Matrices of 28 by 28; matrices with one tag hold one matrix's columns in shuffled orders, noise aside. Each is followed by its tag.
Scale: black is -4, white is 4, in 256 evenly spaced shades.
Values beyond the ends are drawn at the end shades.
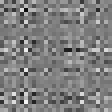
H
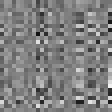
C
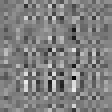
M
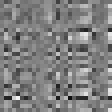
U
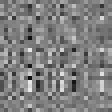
M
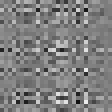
H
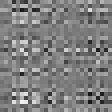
H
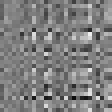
U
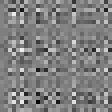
H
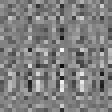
M
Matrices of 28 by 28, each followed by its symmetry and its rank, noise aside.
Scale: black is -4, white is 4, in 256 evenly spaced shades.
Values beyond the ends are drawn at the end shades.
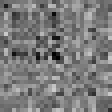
symmetric, rank three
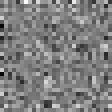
antisymmetric, rank six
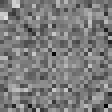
symmetric, rank six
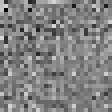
no symmetry, rank six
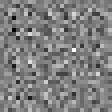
no symmetry, rank four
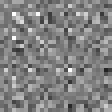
symmetric, rank three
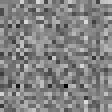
no symmetry, rank six
